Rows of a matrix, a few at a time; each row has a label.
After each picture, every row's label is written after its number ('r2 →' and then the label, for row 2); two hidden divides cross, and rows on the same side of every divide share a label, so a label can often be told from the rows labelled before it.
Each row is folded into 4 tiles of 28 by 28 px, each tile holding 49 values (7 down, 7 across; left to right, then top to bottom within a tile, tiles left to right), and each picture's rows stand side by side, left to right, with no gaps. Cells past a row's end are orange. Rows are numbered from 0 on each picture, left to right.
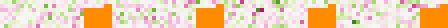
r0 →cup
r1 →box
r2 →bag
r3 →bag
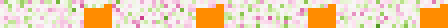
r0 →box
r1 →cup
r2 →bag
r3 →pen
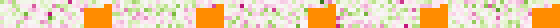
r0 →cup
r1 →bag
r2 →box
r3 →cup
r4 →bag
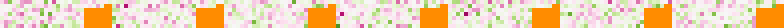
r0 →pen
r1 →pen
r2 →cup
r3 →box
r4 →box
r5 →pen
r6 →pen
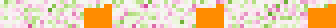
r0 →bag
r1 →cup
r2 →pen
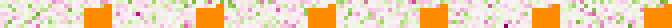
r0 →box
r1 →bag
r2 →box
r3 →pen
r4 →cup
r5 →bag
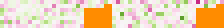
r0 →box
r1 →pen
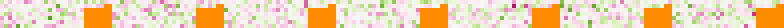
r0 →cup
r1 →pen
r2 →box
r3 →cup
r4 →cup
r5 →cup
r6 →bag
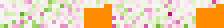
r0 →cup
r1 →box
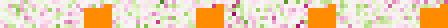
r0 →bag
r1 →cup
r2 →bag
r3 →box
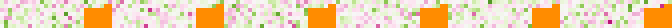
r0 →cup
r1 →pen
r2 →box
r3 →bag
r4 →bag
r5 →bag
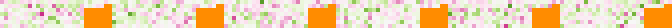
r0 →cup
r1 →cup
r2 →cup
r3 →cup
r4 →cup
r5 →pen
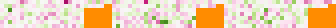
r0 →cup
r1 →cup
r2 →box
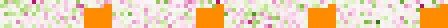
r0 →cup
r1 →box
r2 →cup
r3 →box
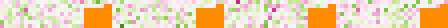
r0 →box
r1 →box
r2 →box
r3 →bag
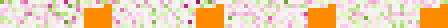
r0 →bag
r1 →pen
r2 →pen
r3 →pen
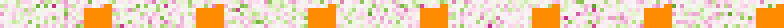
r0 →cup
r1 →cup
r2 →cup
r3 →bag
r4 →bag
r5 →box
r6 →pen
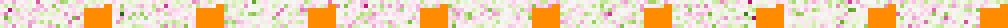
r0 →pen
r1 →box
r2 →cup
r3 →cup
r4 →cup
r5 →cup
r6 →pen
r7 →cup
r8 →pen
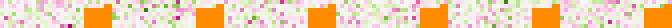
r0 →box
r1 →bag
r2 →box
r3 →cup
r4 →bag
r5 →pen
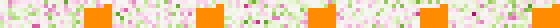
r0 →box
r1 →bag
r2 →pen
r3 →bag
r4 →pen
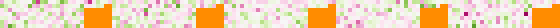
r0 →pen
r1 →bag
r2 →box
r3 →cup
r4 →pen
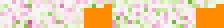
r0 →pen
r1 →bag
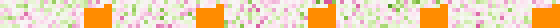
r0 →bag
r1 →cup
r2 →box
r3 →bag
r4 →pen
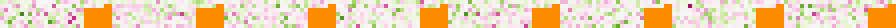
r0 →cup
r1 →cup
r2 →bag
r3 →bag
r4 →cup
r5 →pen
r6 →box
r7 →bag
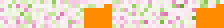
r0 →box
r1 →cup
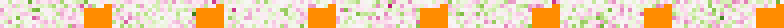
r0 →bag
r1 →box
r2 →pen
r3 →cup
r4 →cup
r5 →pen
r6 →cup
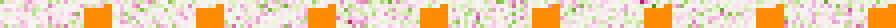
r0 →cup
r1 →bag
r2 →cup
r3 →cup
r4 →cup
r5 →box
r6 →cup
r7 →bag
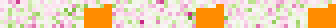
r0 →box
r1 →pen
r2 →box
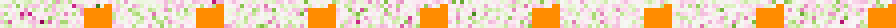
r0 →bag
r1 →box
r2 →bag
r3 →cup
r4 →cup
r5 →cup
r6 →bag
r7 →cup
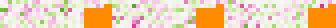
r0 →pen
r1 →cup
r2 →box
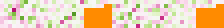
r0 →box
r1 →bag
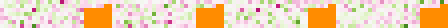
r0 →cup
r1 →pen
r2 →box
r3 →bag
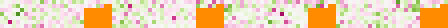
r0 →bag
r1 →box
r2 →box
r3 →pen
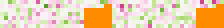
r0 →bag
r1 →pen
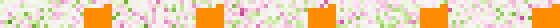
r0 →cup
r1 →bag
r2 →box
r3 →pen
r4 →cup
